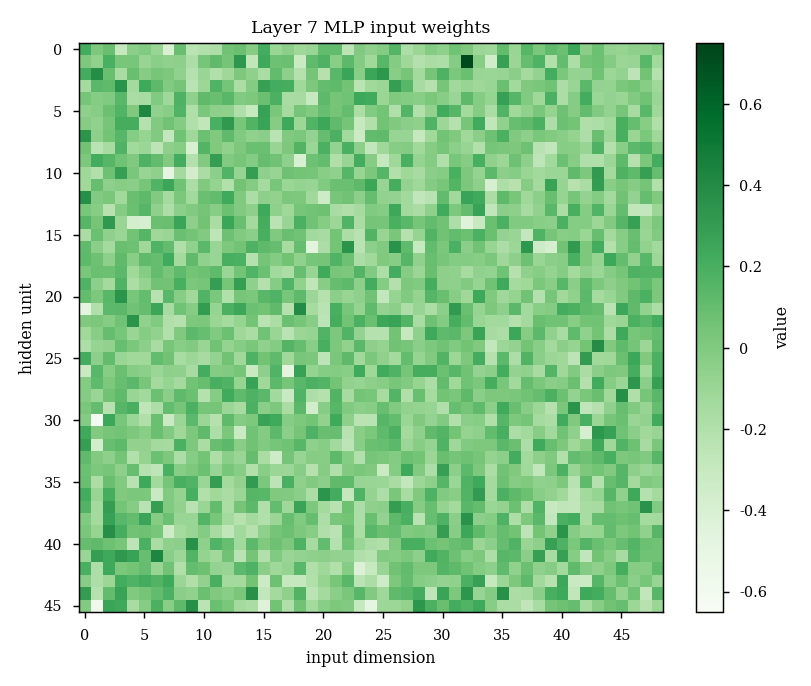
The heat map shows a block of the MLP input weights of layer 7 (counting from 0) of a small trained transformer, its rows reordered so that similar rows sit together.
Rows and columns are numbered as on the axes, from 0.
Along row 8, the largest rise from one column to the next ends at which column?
10
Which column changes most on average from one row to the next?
14
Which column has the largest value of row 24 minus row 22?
20
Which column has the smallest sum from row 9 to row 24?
28
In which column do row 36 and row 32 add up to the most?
0
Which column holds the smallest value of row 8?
9
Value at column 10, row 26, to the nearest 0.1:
0.2
